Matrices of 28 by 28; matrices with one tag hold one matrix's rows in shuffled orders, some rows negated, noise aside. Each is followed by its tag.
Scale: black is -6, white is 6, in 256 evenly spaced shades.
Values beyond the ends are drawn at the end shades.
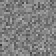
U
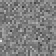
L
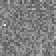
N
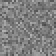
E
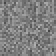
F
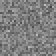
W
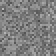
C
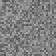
U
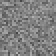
E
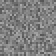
L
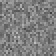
F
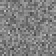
W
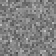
N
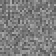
W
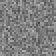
F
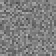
U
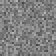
L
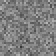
C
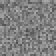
W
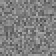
L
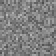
F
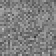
W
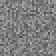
F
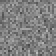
W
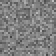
N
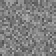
U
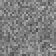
W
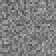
E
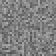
E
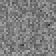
F
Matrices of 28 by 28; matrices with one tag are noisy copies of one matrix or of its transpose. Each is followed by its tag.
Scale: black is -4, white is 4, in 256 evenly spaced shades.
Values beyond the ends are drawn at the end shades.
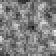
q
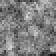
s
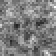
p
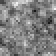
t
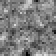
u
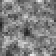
q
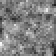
s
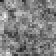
t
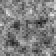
p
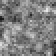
s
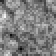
t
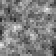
s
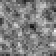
q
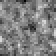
q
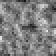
q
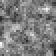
s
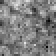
t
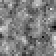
u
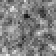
p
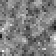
u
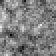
t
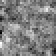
s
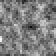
q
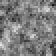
s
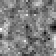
u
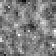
q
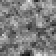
u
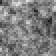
t
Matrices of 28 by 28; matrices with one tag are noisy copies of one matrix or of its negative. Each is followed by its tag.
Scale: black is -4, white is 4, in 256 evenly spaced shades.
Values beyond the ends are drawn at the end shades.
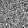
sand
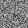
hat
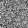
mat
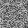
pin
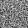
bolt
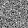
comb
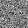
mat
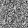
mat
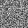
comb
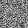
pin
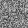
comb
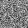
bolt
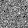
sand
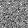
comb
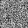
bolt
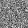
sand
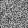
bolt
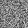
pin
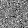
sand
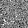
pin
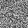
hat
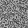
comb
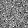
pin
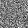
sand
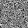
mat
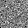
sand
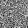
hat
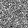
mat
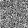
bolt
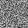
hat
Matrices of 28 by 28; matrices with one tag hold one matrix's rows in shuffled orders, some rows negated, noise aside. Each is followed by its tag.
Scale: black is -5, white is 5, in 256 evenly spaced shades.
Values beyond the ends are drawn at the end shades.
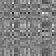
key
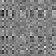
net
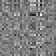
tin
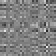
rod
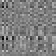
net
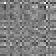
rod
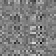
tin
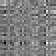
rod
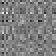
net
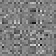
tin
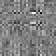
tin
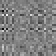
net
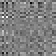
net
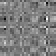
rod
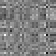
rod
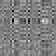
key
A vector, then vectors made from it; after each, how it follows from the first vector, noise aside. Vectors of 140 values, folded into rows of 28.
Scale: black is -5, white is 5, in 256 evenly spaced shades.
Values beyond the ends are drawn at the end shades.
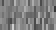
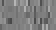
partly zeroed.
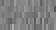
shrunk.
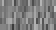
negated.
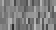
negated.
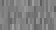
shrunk.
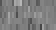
reversed, negated, partly zeroed.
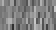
negated.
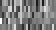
reversed, negated, scaled up.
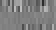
reversed, negated, partly zeroed.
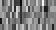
reversed, scaled up.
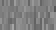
shrunk.
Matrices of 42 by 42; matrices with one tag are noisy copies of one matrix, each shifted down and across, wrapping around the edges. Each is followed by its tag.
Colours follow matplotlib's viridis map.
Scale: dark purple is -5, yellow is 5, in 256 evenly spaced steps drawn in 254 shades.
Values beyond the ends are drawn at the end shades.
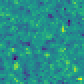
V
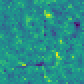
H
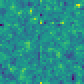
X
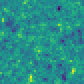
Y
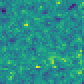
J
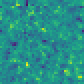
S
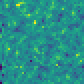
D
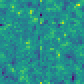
X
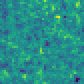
V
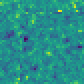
J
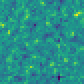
D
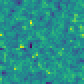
S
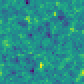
Y
